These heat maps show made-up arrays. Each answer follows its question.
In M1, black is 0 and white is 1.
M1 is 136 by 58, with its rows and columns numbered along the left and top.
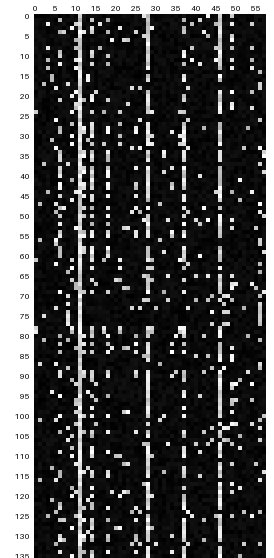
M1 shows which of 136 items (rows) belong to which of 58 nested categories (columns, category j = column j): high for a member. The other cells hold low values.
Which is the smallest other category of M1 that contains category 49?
46
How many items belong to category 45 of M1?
5
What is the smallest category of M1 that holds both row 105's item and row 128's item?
9
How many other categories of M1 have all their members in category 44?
1
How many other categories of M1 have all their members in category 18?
10
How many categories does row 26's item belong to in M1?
5
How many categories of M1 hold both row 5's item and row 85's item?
6
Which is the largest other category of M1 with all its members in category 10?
54
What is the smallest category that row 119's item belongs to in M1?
19
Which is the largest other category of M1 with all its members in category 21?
29
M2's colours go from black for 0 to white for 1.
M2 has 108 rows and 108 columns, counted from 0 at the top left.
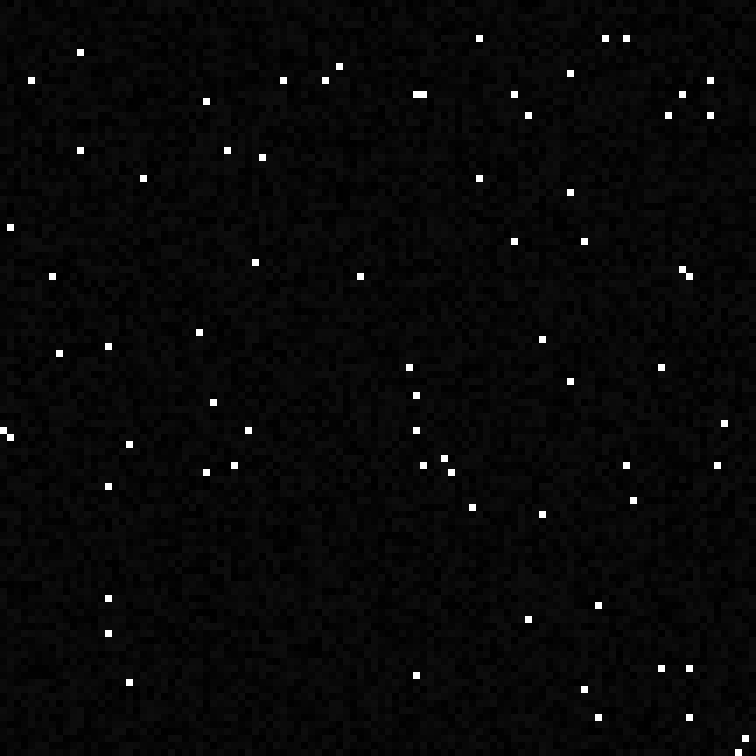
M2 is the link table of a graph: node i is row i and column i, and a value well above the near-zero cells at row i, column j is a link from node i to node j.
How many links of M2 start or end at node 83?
2
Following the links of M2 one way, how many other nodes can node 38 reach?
2
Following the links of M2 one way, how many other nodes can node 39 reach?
9
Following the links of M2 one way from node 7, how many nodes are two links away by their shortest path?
4
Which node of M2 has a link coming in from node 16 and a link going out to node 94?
node 95
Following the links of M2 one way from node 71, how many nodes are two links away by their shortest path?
1
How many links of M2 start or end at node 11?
6
